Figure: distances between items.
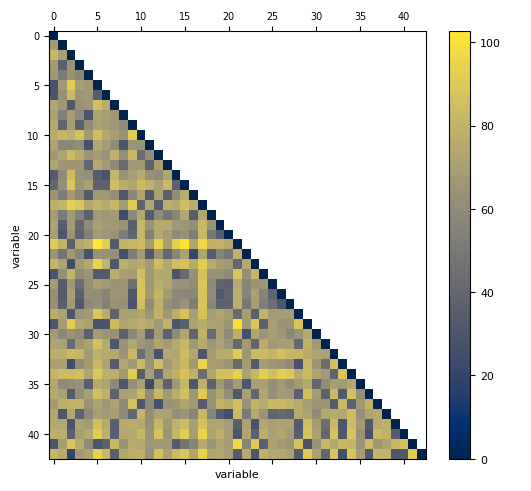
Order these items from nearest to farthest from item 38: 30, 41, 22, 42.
22, 30, 41, 42
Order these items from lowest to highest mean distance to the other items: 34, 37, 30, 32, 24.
30, 24, 37, 32, 34
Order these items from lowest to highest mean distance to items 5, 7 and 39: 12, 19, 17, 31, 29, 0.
31, 0, 29, 19, 12, 17
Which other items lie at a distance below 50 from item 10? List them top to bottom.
12, 17, 32, 34, 37
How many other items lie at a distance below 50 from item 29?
7
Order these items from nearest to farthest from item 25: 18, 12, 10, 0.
18, 0, 12, 10
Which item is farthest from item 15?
21
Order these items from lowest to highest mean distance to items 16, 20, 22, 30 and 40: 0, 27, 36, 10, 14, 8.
8, 27, 36, 14, 0, 10
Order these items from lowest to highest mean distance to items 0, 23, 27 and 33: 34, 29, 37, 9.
9, 29, 37, 34
